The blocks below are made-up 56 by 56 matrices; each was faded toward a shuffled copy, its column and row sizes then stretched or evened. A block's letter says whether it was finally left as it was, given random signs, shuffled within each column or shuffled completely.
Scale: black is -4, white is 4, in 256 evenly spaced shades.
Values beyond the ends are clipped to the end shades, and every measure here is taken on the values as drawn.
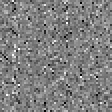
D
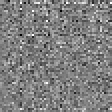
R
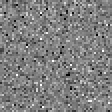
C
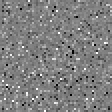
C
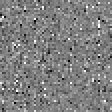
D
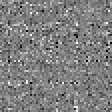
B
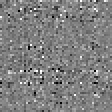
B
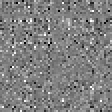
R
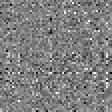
R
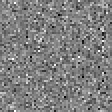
D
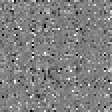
R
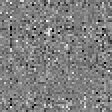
B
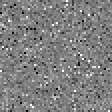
C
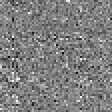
R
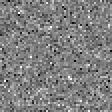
C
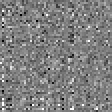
R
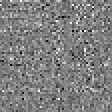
R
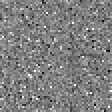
C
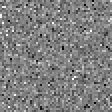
C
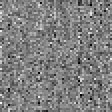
D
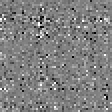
B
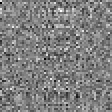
R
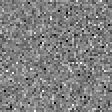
C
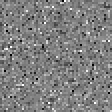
C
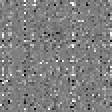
R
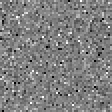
C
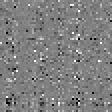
R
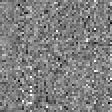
D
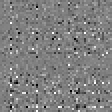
R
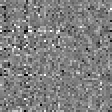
R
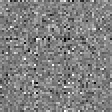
B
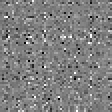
R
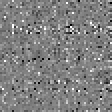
B
